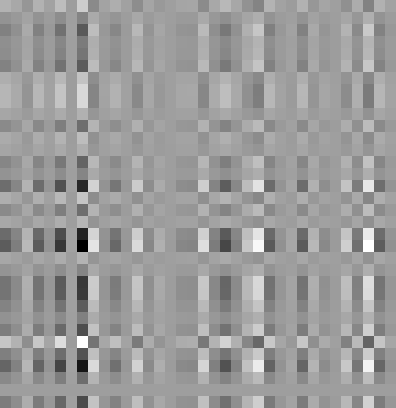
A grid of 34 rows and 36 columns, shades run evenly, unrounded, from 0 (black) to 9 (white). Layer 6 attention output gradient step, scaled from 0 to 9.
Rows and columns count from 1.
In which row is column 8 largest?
29
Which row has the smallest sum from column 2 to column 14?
21
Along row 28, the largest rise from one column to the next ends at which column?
9
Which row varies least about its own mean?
33
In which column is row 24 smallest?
8
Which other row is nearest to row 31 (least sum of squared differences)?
20
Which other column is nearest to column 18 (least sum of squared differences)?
17
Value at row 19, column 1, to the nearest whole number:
6
